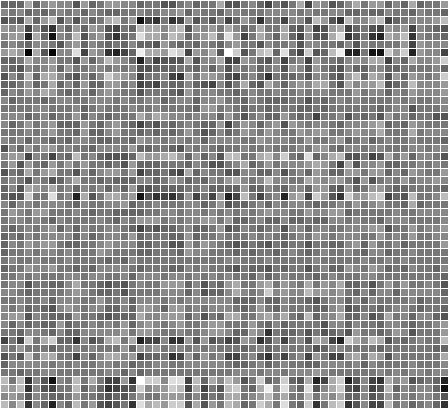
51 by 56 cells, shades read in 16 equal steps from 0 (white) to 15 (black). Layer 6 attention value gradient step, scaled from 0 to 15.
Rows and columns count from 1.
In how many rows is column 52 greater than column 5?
22
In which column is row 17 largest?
26
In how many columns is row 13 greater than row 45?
21
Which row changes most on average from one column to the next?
7
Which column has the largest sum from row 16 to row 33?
18
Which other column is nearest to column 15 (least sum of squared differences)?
47
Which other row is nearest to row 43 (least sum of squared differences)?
3
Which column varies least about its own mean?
54
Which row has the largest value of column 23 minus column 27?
10
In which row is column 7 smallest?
25
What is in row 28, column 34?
9
